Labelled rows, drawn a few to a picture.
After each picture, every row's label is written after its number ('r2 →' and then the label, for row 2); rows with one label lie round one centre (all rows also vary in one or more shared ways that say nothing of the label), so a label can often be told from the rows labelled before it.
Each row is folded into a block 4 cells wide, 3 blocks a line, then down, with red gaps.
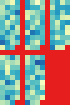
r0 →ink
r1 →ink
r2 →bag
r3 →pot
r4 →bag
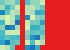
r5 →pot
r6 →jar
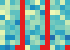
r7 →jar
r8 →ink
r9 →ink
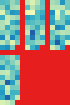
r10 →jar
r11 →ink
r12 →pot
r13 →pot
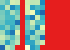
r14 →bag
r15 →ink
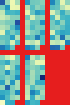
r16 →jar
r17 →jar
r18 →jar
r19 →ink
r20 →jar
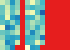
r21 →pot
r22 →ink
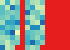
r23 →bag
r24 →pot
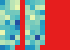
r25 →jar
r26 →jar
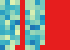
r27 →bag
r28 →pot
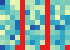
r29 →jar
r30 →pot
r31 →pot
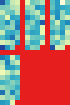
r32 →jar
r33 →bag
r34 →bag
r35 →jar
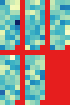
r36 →jar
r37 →ink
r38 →bag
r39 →ink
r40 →pot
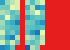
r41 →jar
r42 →bag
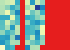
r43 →ink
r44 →bag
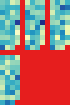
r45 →bag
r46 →bag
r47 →bag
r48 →jar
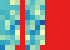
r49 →bag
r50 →bag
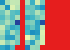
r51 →jar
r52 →bag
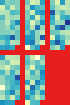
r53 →jar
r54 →ink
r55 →pot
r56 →jar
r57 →ink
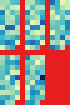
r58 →pot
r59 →pot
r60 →jar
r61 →bag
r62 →jar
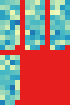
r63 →bag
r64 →ink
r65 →ink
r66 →bag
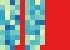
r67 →pot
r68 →bag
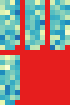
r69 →ink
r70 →bag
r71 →bag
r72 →ink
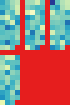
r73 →pot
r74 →ink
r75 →jar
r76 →ink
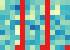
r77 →bag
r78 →pot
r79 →ink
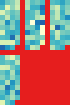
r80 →jar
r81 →bag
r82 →pot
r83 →ink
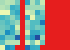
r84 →ink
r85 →jar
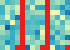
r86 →pot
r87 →bag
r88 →ink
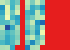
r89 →pot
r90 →bag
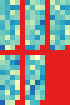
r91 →bag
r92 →jar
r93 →bag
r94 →bag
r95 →ink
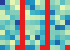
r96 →jar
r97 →jar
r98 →pot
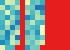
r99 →ink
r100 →bag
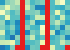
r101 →jar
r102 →bag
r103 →ink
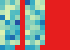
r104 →jar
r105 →jar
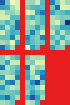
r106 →jar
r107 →ink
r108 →jar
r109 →pot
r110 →pot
